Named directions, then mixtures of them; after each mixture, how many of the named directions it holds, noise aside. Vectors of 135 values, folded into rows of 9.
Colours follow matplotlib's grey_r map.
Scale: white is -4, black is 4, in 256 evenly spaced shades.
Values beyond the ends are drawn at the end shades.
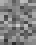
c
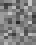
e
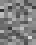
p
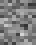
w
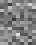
two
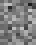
four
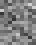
two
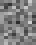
one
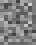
two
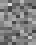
three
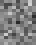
one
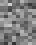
three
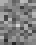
one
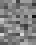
two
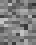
one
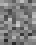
two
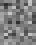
one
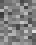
three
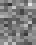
two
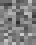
two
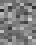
one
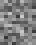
four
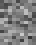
four
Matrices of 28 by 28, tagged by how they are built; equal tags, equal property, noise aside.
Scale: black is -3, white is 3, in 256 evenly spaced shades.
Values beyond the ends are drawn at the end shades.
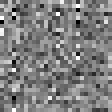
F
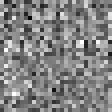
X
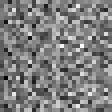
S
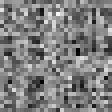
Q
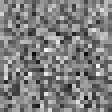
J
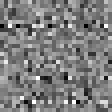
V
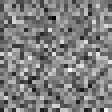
J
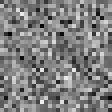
J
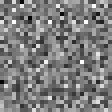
J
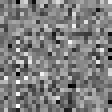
F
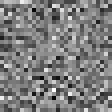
X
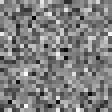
J
